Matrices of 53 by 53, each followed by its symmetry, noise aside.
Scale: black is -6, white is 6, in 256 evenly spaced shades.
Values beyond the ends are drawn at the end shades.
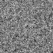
symmetric.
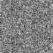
mirrored top to bottom.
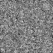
symmetric across the other diagonal.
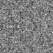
mirrored top to bottom.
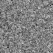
no symmetry.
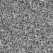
symmetric.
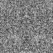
mirrored left to right.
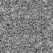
same after a half turn.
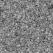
no symmetry.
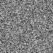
same after a half turn.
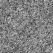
symmetric.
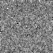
mirrored left to right.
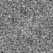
same after a half turn.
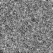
symmetric across the other diagonal.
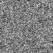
no symmetry.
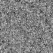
symmetric across the other diagonal.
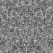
mirrored left to right.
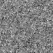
no symmetry.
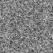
same after a half turn.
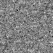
same after a half turn.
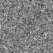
symmetric across the other diagonal.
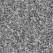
same after a half turn.
